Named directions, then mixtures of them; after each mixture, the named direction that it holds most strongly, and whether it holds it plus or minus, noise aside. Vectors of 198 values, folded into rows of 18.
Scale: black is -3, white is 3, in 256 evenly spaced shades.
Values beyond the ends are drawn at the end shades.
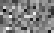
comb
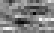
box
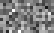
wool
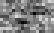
box, plus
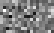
comb, minus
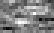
box, minus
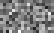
wool, plus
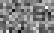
wool, minus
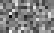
wool, plus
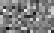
comb, minus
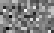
comb, minus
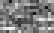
box, plus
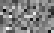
comb, plus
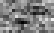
box, plus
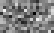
comb, minus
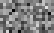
wool, minus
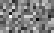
comb, plus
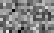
wool, minus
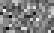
comb, minus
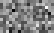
wool, minus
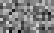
wool, minus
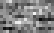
box, minus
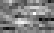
box, minus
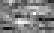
box, minus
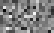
comb, plus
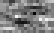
box, plus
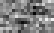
box, plus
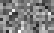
wool, plus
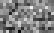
wool, minus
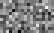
wool, minus
